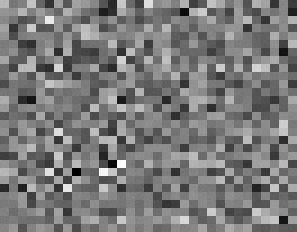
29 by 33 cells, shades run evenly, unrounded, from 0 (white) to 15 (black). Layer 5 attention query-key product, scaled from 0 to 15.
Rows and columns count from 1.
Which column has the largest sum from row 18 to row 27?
18
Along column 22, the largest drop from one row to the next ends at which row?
2
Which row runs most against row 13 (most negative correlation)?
9
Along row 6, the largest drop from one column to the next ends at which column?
33
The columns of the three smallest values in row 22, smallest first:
12, 6, 13
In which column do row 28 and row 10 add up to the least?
20
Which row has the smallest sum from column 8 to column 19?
5
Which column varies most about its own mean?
14
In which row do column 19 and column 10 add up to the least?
4
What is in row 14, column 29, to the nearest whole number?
11
